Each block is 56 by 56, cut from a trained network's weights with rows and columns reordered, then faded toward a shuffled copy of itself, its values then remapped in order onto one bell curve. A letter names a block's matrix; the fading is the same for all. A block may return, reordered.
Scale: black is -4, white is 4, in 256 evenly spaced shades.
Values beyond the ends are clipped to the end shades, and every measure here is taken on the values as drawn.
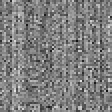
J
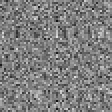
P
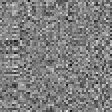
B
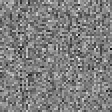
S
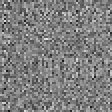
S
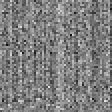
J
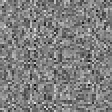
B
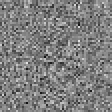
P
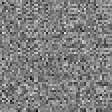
P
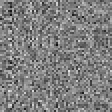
P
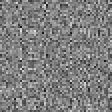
B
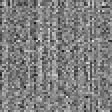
J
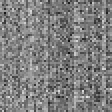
J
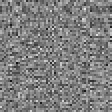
B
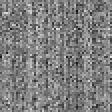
J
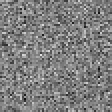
S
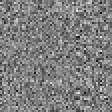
S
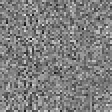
S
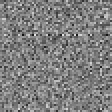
S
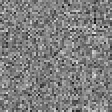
S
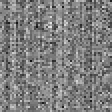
J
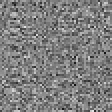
P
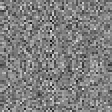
B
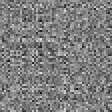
B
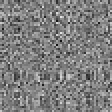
B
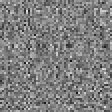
P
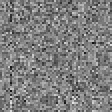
P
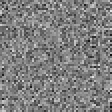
S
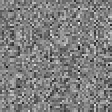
B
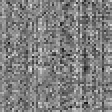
J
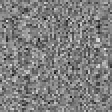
P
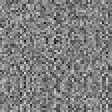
B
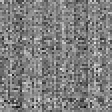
J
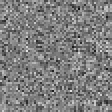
P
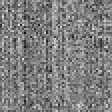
J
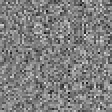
P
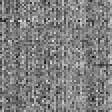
J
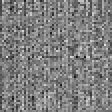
J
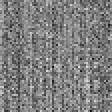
J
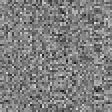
P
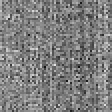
J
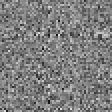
S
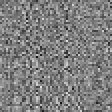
B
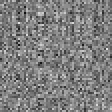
B
